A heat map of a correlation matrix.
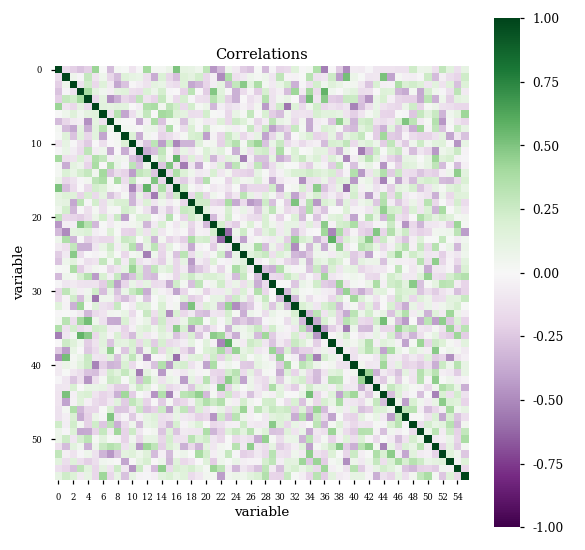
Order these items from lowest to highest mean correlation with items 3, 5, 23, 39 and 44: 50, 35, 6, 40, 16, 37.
35, 16, 6, 40, 50, 37
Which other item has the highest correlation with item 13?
15
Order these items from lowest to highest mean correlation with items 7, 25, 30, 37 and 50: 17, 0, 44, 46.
0, 17, 44, 46
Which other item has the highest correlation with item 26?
51
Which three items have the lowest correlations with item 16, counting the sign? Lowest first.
39, 10, 30
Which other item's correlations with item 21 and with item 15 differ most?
40
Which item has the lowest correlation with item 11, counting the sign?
41
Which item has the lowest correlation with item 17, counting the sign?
13
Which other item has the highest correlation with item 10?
27
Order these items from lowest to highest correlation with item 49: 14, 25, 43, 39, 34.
34, 14, 39, 43, 25
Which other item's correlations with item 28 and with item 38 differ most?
24
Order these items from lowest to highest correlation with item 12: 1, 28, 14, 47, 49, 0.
28, 1, 49, 47, 14, 0
